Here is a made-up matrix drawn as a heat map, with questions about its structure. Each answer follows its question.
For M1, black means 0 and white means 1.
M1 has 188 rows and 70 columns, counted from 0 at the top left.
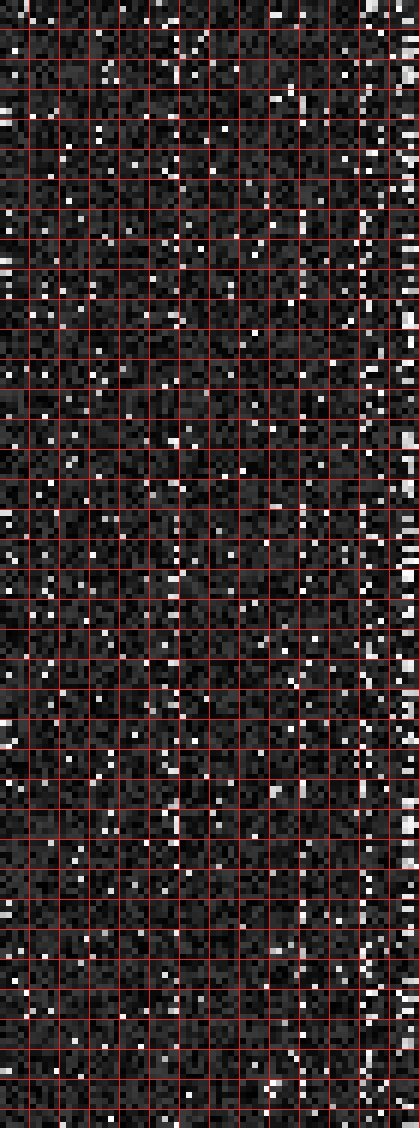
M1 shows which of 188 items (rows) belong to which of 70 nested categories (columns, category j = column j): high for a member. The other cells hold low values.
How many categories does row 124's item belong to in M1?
4
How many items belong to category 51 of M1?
5
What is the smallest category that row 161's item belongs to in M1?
56
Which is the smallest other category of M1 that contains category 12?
67
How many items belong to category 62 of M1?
8
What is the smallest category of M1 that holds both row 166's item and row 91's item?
69
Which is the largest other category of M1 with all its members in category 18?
59
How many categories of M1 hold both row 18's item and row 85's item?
6
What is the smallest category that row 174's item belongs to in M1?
23
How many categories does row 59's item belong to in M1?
1
